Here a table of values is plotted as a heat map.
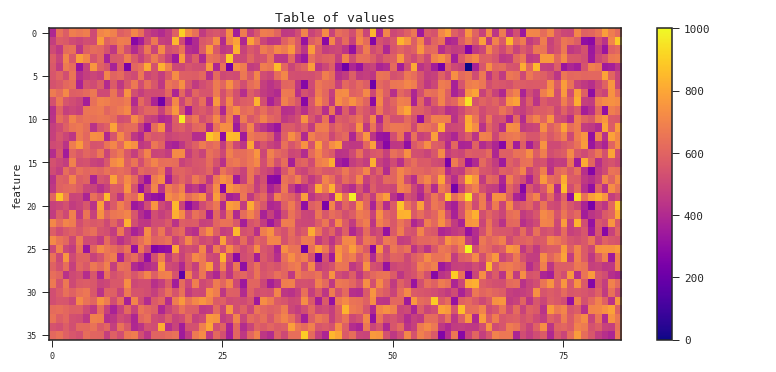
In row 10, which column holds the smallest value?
54
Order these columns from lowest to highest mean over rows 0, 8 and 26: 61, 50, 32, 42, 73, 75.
32, 50, 73, 75, 42, 61
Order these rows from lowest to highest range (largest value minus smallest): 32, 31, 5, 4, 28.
5, 32, 31, 28, 4
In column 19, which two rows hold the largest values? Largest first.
10, 0
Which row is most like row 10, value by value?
0
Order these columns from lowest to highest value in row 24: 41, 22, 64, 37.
41, 22, 64, 37
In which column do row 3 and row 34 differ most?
26
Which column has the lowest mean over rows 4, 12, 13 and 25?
49
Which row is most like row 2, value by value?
23
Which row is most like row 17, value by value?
11
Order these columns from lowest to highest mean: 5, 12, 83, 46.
12, 5, 46, 83
